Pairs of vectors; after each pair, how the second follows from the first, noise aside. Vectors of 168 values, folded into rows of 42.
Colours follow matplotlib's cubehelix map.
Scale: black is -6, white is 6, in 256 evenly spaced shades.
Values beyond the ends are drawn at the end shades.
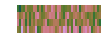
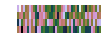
negated, scaled up.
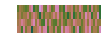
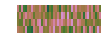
shuffled.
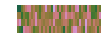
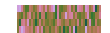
sign-scrambled.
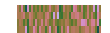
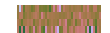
reversed, negated, partly zeroed.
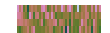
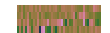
reversed, negated, partly zeroed.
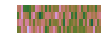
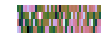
negated, scaled up.
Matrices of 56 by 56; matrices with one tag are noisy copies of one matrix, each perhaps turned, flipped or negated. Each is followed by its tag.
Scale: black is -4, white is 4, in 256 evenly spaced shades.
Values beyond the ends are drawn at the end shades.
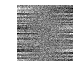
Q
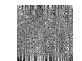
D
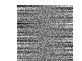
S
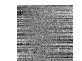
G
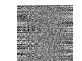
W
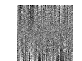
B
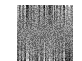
Q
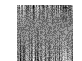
G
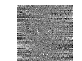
B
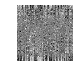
D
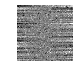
S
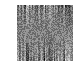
Q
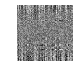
W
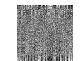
D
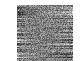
G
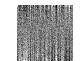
G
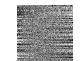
G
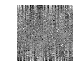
D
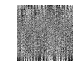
D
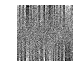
Q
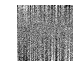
G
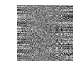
W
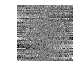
B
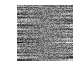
S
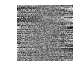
B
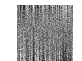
G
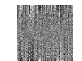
B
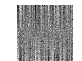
S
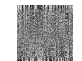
D
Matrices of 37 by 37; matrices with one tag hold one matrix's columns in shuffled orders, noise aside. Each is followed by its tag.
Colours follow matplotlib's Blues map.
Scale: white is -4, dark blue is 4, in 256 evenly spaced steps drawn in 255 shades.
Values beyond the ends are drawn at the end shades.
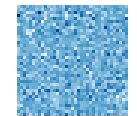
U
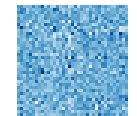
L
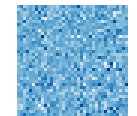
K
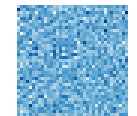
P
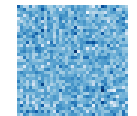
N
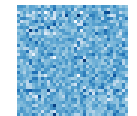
U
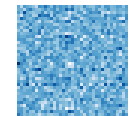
K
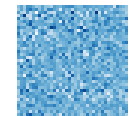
U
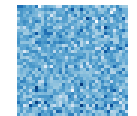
N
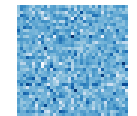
K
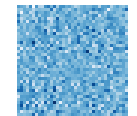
N
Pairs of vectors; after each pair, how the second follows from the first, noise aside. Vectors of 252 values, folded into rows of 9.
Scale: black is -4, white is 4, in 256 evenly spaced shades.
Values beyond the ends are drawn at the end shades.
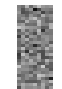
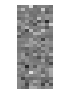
wrapped around, negated, partly zeroed.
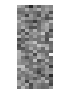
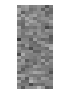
reversed, negated, shrunk.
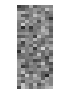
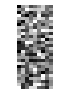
wrapped around, negated, scaled up.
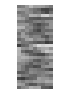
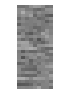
reversed, shrunk.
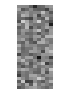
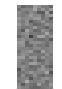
reversed, shrunk.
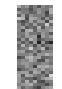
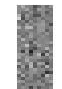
reversed, partly zeroed.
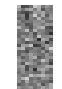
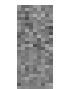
shrunk.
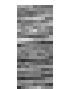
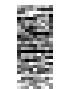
wrapped around, scaled up.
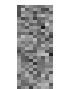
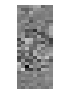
reversed, partly zeroed.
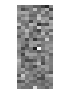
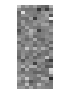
wrapped around, partly zeroed.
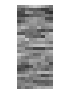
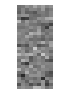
reversed, partly zeroed.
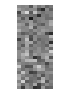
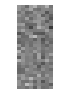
reversed, negated, shrunk.
